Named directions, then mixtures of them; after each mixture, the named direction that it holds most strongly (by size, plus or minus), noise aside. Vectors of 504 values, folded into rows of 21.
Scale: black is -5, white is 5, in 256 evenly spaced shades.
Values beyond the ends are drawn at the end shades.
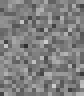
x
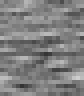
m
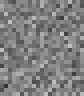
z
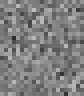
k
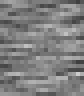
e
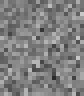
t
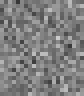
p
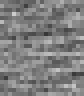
m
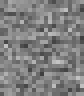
x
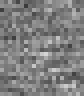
m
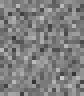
k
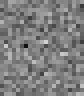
x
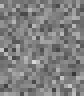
k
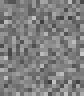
z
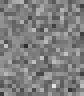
x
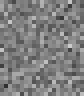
z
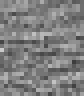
m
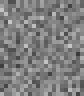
z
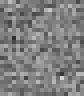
k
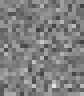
x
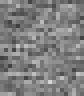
e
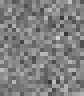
p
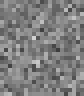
t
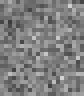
p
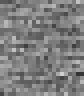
e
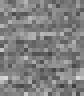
m
